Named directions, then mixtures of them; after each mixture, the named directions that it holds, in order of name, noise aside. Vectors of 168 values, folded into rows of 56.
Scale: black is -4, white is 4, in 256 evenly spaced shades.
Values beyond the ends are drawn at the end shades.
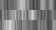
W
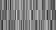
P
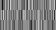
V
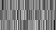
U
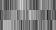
P, W.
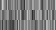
P, U, W.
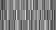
P, U, V.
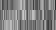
U, V, W.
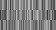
P.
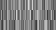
P, V.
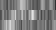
W.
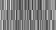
P.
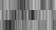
W.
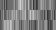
P, V, W.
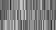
P, U, W.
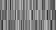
P.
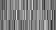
P, U, V.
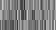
U, W.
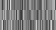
P, V.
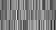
P, U.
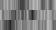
W.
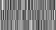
V.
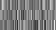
U.
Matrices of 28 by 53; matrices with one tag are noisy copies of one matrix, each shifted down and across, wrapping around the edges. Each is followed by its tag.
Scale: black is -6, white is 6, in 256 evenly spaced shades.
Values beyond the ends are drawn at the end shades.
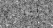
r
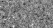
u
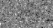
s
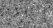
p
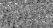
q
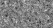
u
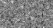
r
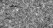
s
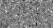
r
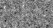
u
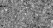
s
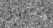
p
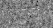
q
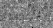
q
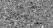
s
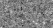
r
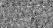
q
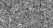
r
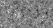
p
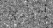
r
